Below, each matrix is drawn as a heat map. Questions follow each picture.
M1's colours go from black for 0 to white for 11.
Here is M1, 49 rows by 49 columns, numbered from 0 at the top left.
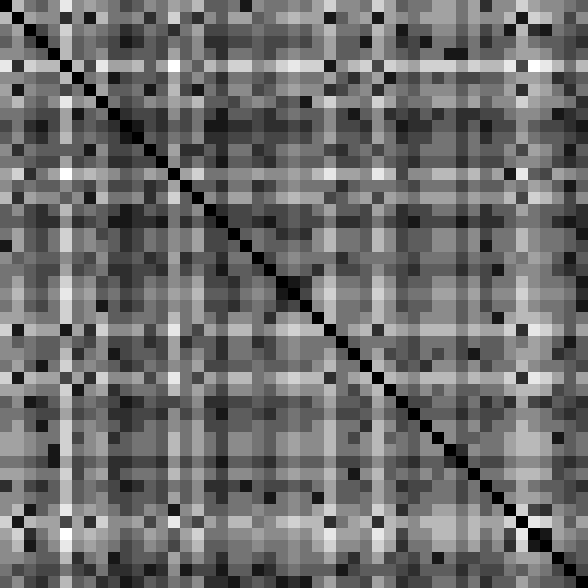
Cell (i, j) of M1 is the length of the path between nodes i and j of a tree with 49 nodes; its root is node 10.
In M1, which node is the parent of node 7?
12
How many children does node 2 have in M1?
2
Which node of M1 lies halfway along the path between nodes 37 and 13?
38
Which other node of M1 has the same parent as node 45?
42
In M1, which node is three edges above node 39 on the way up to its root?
18
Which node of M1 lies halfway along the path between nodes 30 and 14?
33
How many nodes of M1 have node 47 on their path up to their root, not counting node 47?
11
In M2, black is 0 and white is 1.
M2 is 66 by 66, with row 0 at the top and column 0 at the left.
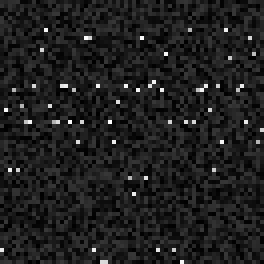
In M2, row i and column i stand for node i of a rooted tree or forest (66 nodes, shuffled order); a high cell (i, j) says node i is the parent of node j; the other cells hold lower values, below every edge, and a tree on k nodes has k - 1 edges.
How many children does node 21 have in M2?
9
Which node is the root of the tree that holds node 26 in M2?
44
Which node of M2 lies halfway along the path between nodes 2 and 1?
30
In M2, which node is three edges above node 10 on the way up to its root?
65
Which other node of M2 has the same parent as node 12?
5
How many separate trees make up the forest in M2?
4
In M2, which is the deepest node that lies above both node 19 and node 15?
9
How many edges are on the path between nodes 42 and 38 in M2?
3
